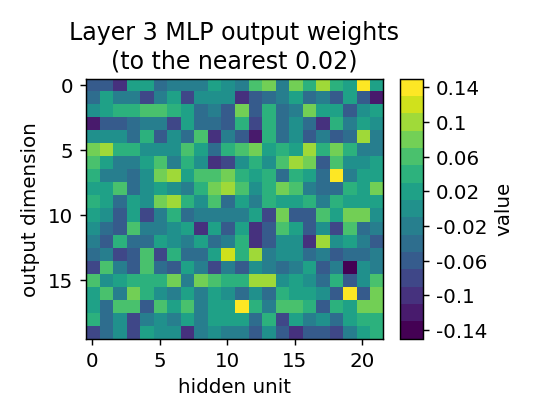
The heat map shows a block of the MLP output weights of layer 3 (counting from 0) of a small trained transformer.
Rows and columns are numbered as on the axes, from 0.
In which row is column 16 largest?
5
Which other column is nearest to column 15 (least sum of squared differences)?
7
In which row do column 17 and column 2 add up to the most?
12
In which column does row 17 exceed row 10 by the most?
11
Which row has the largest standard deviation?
0
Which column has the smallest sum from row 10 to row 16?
16
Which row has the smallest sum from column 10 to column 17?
19
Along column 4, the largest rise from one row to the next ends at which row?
2
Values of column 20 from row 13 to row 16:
-0.04 0 0 -0.06
